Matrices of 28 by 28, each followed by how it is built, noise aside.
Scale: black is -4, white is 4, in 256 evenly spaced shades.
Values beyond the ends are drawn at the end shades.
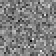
noise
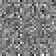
low rank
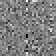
uneven columns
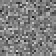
low rank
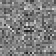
low rank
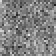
smooth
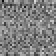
repeating columns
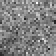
smooth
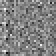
repeating rows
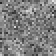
smooth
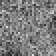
smooth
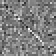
diagonal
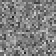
noise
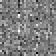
uneven columns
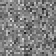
repeating rows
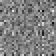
low rank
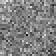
smooth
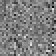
uneven columns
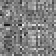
low rank
